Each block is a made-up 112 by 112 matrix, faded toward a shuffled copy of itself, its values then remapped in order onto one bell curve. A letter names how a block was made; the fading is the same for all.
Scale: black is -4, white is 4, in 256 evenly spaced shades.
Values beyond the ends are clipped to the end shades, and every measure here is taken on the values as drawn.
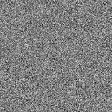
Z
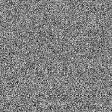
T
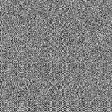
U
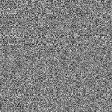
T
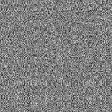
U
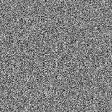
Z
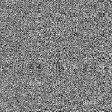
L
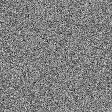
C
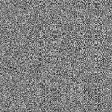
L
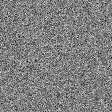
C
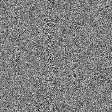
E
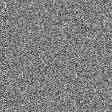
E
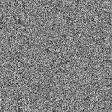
Z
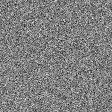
C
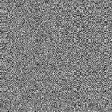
U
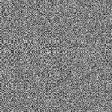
U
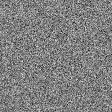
C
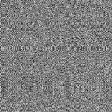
U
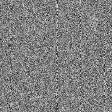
E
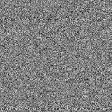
T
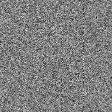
E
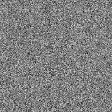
Z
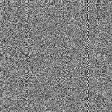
L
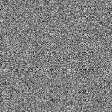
T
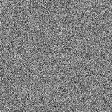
Z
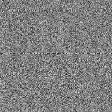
T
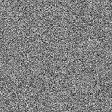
Z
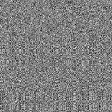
U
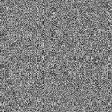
L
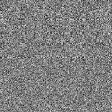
T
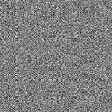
U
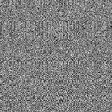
U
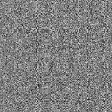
L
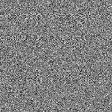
T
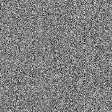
E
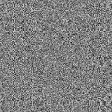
L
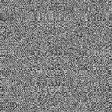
U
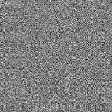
U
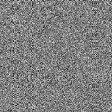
L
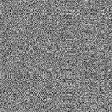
U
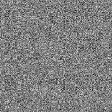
T
